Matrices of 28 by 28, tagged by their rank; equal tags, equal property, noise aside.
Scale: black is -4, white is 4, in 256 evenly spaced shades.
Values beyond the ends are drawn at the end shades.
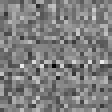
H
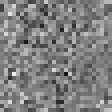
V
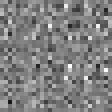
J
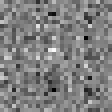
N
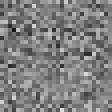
V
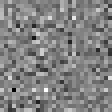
J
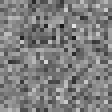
H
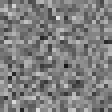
V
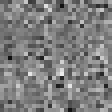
N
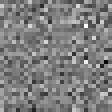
J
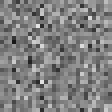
J
